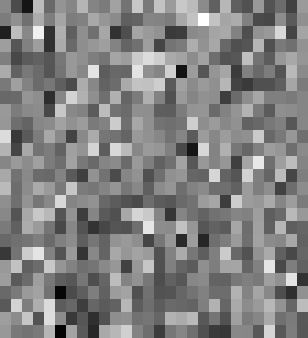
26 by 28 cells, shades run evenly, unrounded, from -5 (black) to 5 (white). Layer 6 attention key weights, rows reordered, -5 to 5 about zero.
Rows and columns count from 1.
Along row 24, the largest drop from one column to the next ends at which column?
6
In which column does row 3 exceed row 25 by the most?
4
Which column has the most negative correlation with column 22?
13
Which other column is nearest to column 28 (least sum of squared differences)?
20
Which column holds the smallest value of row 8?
5
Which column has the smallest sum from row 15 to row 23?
8
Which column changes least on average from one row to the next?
28
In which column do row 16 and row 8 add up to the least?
21
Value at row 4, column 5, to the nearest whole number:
-3
